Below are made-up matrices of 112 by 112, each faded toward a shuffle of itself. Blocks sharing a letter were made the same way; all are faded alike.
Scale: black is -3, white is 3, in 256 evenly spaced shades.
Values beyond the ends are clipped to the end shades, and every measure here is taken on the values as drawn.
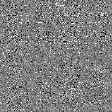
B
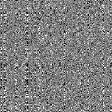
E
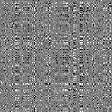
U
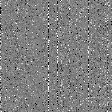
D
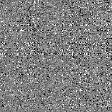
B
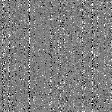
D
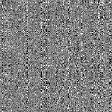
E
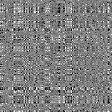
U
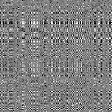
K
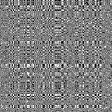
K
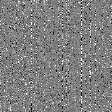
D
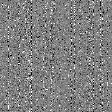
D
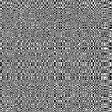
K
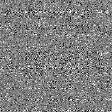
B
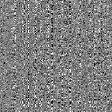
E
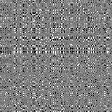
U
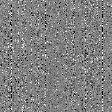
D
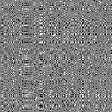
U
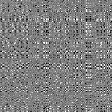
U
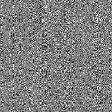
E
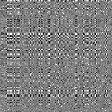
K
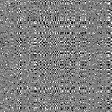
U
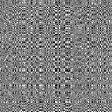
K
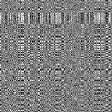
K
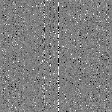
D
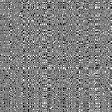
U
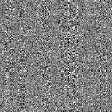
E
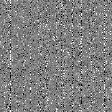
D
